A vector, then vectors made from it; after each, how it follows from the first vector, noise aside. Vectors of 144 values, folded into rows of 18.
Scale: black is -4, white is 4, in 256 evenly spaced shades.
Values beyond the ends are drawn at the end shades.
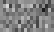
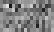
copied.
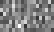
wrapped around, negated.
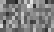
wrapped around, negated.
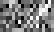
negated, scaled up.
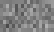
reversed, shrunk.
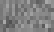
reversed, shrunk.
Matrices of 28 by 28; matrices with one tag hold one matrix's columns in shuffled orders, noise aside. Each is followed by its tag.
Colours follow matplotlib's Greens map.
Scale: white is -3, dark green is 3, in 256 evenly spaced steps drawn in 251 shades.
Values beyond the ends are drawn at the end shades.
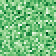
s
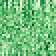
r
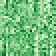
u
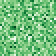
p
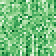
u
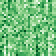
u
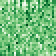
r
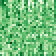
r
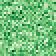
s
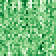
r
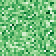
s
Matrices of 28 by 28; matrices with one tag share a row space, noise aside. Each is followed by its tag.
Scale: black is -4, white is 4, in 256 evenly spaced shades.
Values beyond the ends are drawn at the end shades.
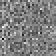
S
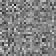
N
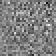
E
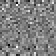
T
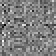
S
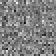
N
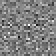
T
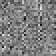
S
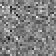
T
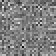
S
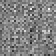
E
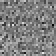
N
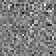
E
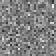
T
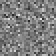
T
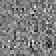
E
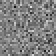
E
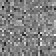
S
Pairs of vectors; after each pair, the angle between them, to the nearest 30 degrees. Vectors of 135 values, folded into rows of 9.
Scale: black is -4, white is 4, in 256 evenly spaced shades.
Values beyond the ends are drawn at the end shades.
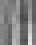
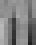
120 degrees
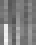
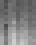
90 degrees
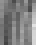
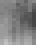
120 degrees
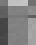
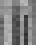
90 degrees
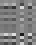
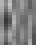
90 degrees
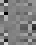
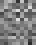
90 degrees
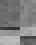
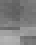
30 degrees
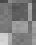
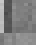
90 degrees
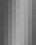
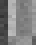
60 degrees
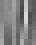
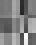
90 degrees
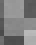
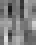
120 degrees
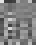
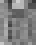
60 degrees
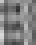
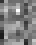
150 degrees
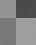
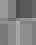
30 degrees
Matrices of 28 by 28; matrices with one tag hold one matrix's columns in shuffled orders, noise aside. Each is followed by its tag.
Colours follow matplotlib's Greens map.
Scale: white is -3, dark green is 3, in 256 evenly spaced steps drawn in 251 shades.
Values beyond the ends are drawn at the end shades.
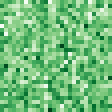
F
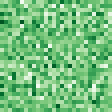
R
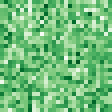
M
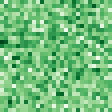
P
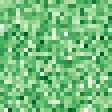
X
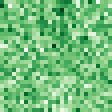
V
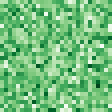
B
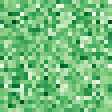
R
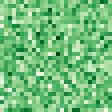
X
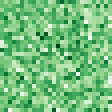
X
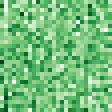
M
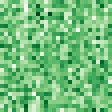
M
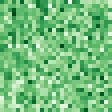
V
